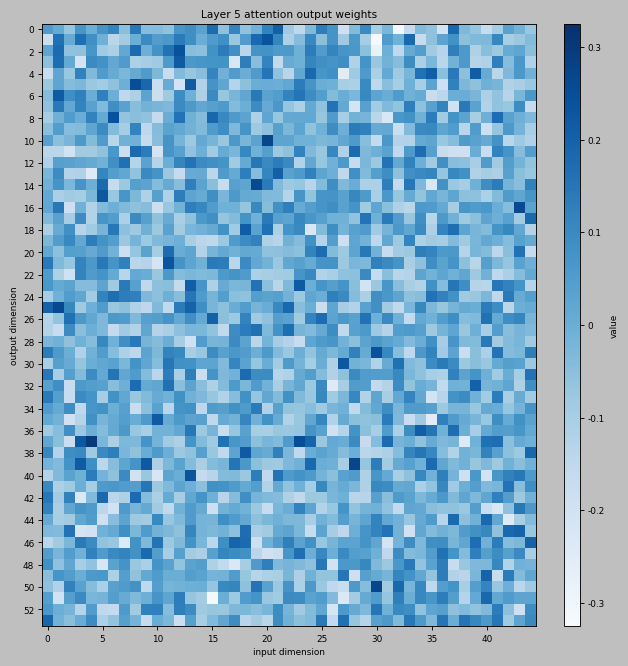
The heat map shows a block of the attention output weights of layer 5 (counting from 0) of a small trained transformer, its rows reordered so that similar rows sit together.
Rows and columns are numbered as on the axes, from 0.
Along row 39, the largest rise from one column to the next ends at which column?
28
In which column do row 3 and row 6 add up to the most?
1
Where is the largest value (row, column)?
37, 4
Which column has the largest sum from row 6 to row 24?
5
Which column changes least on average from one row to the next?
14
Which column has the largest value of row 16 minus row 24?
43
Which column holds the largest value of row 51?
40
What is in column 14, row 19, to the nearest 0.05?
-0.15
